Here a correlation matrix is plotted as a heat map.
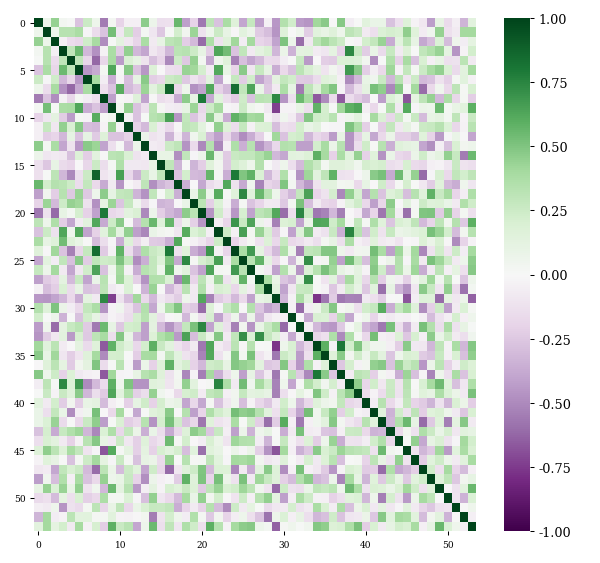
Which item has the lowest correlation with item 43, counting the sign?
7
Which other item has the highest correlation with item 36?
16
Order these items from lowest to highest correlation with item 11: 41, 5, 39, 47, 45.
41, 45, 47, 39, 5
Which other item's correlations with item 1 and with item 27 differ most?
33
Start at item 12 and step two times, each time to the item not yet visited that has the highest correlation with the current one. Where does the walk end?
8
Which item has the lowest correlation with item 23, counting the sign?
51
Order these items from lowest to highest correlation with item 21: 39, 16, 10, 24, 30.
30, 39, 10, 16, 24
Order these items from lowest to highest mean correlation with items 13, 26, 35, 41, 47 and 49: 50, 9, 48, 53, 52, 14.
52, 48, 50, 9, 14, 53
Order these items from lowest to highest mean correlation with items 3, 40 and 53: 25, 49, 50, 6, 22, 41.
6, 50, 41, 25, 22, 49
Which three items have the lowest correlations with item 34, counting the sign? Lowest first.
29, 8, 20
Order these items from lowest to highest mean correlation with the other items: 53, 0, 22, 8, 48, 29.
29, 8, 0, 48, 22, 53
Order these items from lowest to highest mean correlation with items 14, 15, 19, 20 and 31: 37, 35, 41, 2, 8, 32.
2, 41, 35, 37, 8, 32
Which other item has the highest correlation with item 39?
9
